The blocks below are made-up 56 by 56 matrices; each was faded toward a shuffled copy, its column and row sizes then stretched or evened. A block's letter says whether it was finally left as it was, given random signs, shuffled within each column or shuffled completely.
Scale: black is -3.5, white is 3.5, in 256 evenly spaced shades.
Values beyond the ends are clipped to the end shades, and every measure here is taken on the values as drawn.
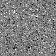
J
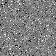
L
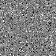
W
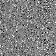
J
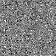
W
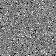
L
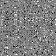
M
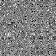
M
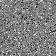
L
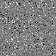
M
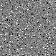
J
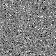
L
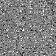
W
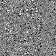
J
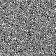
L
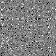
M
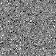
W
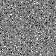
L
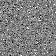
L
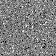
L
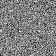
L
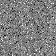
L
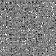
M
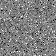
L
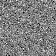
L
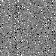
J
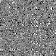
M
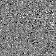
W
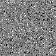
W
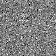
L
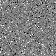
L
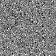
J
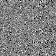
W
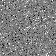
L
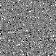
W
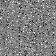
J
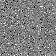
L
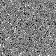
L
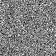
L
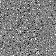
J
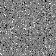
J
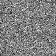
L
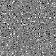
M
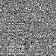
M
